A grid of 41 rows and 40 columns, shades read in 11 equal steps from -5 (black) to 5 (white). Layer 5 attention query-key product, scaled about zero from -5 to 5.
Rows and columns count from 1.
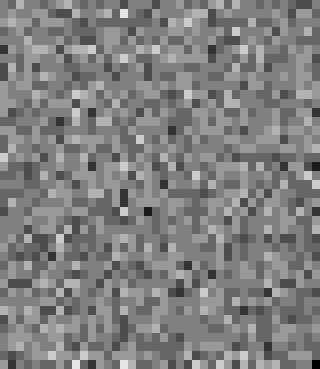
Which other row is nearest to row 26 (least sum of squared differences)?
34
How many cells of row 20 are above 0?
14
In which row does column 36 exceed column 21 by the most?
21
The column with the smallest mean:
40
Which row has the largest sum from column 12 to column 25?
6
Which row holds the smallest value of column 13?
32
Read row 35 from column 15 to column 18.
-1 2 0 -1
